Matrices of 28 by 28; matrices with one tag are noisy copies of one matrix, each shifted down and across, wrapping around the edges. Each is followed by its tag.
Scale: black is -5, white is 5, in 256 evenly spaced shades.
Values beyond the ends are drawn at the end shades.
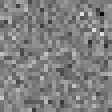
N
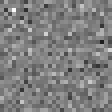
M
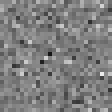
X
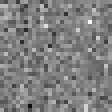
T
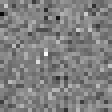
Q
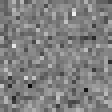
Q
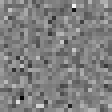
X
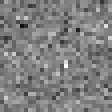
Q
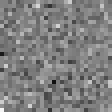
T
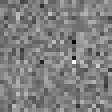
N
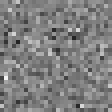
Q
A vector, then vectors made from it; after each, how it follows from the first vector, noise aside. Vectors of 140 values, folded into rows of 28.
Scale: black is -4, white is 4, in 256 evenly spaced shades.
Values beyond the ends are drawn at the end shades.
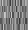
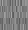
shrunk.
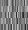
reversed, negated.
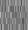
wrapped around, negated, shrunk.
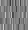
partly zeroed.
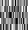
wrapped around, negated, scaled up.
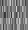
negated.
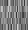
reversed, negated.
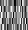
wrapped around, negated, scaled up.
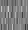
reversed, negated, partly zeroed.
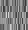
wrapped around.
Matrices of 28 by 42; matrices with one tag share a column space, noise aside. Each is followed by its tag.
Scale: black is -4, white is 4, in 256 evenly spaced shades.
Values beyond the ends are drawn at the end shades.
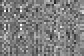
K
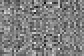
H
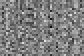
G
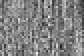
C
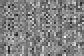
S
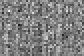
K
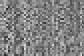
S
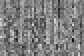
C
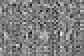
K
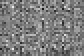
H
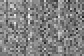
G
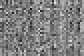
H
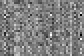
S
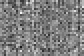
H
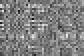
K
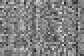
H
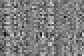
S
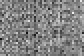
G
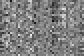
G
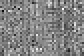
H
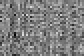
S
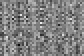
S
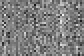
S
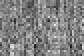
C
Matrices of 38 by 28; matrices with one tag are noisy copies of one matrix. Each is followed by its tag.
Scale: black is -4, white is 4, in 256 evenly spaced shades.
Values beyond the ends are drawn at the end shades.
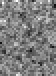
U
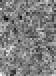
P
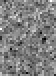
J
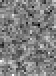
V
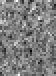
U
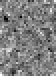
P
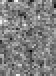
U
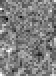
P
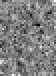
V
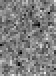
V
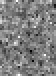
U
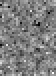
V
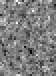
U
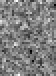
U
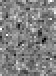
J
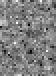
U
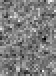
J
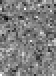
P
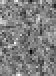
U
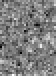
V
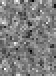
U
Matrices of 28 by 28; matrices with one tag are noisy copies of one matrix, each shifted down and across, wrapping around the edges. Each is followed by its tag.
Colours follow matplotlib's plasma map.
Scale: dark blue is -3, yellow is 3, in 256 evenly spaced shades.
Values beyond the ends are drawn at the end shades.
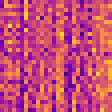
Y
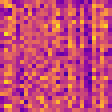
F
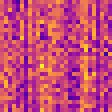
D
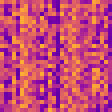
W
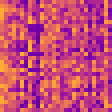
W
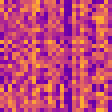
F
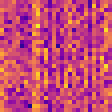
D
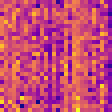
W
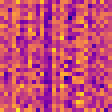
F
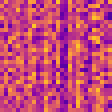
F
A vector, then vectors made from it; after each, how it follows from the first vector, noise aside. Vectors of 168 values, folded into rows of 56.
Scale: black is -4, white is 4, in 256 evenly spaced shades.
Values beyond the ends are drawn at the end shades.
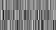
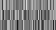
copied.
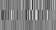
wrapped around, negated, partly zeroed.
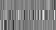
wrapped around, negated, partly zeroed.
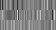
reversed, partly zeroed.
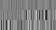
wrapped around, partly zeroed.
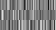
wrapped around, negated.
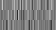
reversed, negated, partly zeroed.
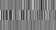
wrapped around, partly zeroed.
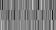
reversed, partly zeroed.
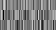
copied.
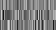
copied.
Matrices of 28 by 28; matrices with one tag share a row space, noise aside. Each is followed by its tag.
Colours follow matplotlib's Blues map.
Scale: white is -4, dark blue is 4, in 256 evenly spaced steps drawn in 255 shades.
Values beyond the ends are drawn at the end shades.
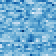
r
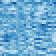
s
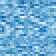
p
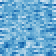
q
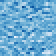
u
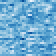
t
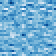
t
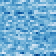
p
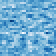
t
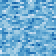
r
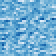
p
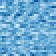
p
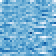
s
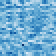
r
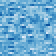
t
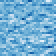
t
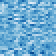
u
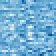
t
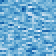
u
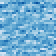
q
